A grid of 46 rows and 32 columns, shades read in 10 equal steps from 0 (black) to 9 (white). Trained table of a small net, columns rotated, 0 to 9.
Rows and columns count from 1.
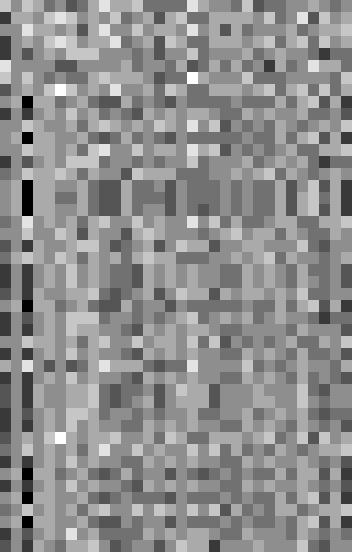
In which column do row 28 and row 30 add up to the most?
7
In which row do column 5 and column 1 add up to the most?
6
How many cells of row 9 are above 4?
14
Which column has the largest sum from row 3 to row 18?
5
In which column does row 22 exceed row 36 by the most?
3
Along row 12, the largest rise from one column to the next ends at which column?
4
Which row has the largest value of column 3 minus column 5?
31
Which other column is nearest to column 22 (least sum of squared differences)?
27
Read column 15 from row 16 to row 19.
5 4 5 6
